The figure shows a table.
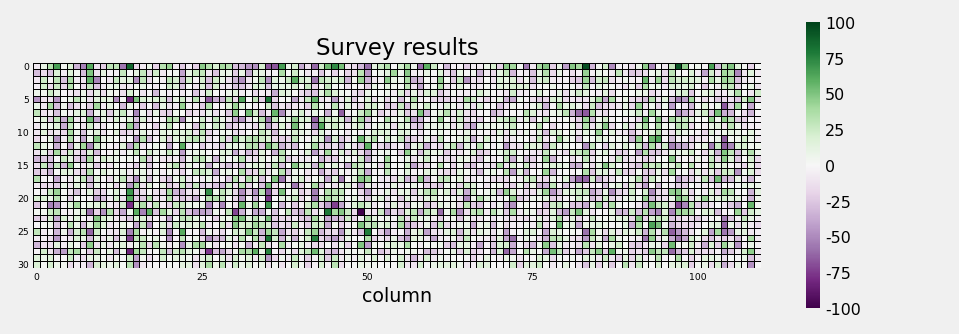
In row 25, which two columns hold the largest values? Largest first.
50, 22
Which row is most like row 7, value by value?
17
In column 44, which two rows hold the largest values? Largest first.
22, 0
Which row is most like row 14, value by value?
16
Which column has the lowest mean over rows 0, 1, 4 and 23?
36
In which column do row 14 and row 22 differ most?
49
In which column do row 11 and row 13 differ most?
104
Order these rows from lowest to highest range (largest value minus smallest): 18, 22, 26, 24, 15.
15, 18, 24, 26, 22
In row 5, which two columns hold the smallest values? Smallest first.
14, 26
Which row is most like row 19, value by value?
20
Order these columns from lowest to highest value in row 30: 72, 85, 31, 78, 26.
85, 78, 31, 72, 26
